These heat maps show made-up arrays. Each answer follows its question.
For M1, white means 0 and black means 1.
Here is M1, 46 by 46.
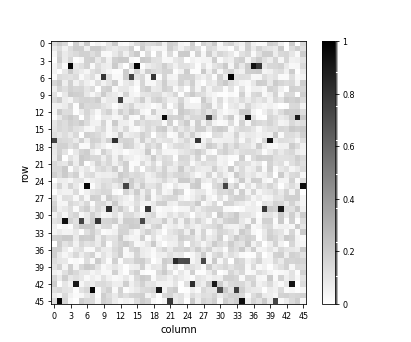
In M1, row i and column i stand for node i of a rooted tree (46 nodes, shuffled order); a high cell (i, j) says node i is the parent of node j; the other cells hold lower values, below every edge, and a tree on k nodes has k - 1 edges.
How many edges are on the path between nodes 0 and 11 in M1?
2
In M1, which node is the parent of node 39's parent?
29
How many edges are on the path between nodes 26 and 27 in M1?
4
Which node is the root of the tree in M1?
42
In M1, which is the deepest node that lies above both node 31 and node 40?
25
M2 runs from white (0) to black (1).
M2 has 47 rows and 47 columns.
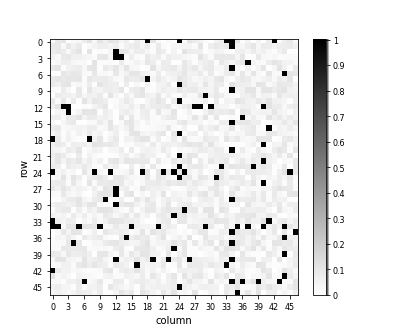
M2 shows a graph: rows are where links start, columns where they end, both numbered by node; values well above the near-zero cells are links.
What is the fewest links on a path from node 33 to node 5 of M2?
3
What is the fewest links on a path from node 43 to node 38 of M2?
6
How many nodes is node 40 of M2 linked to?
5
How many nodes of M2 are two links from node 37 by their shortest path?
10
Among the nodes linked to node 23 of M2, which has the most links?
node 24
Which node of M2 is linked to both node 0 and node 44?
node 34
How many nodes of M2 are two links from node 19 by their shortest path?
4
